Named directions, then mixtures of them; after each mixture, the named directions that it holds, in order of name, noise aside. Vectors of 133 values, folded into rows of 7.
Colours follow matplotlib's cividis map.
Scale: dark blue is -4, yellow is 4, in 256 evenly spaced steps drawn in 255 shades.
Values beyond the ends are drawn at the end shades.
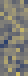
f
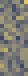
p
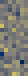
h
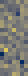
h, p.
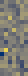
f, h, p.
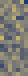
f, p.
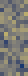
f, p.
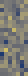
f, h, p.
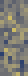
f, h, p.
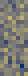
f, p.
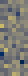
h.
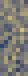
f.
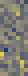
h, p.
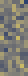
p.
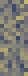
p.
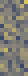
p.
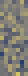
f, h.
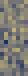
f, p.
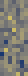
f, h, p.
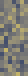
f, h.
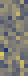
h, p.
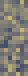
f.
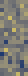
f, h, p.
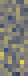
f, h.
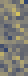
f, h, p.
